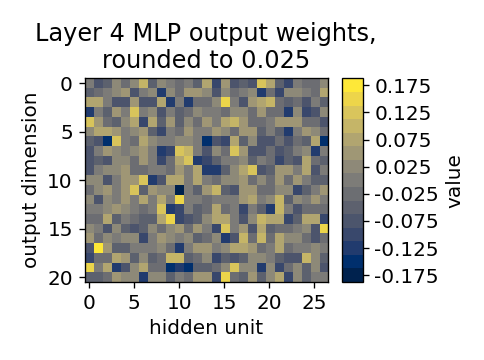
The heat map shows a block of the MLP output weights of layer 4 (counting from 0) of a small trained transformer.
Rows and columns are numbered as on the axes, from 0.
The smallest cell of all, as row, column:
11, 10
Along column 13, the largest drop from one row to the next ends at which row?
6
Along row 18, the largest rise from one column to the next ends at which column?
24
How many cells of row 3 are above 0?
9
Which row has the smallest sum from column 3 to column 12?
19
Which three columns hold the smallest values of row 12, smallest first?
1, 22, 13
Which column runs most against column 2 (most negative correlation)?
3
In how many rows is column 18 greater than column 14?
11
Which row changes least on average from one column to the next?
5
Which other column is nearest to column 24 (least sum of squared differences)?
4
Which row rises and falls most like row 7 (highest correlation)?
8
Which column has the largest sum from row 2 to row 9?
16
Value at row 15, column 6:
-0.05
